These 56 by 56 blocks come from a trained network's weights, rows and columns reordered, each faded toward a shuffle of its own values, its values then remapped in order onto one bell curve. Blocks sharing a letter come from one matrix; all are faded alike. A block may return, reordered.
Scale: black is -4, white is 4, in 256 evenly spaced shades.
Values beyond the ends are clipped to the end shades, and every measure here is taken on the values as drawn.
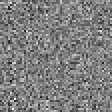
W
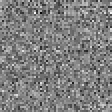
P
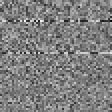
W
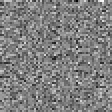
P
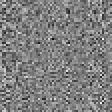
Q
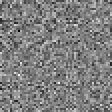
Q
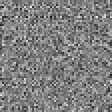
P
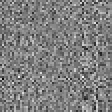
Q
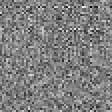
P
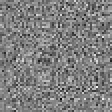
Q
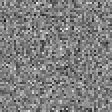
P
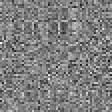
Q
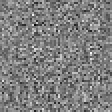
W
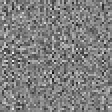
W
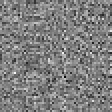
Q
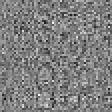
Q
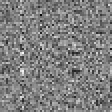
W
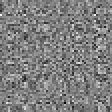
Q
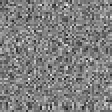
Q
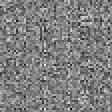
W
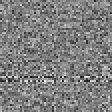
W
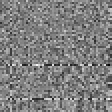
W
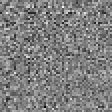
P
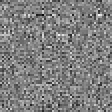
P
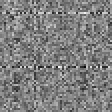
W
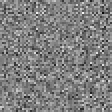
P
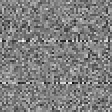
W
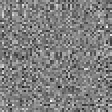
Q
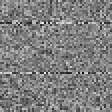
W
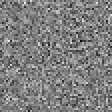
P
